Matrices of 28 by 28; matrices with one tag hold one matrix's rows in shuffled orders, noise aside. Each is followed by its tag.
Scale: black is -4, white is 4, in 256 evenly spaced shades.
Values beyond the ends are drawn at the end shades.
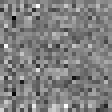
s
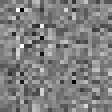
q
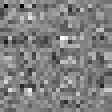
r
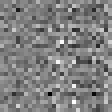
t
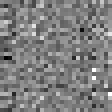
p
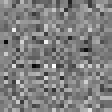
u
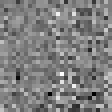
t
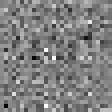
u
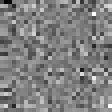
p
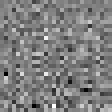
u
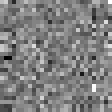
p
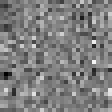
p
